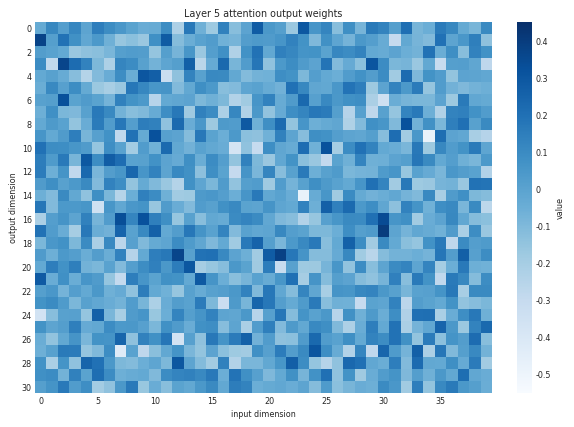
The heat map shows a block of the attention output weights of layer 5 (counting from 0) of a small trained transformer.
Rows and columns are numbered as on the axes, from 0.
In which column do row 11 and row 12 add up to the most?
4
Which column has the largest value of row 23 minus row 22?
19
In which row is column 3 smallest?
12
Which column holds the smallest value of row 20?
21
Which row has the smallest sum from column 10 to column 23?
13
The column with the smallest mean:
17
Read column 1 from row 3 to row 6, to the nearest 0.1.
-0.3 0 0.1 0
